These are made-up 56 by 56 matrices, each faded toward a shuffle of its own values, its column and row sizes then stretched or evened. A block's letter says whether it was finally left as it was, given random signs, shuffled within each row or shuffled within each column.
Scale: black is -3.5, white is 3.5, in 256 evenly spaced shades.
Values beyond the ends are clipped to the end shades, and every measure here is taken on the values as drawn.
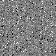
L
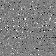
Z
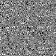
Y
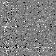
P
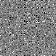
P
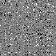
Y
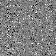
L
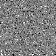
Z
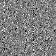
L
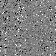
L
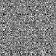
Y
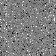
L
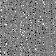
L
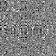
Y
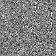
L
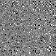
Y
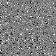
P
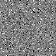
P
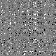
Y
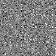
P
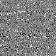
P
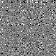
Y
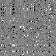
Y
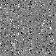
P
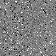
L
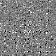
P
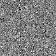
L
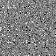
P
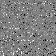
Z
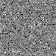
Z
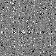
P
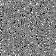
L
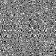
Y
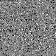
Z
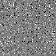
P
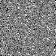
L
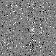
L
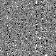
L
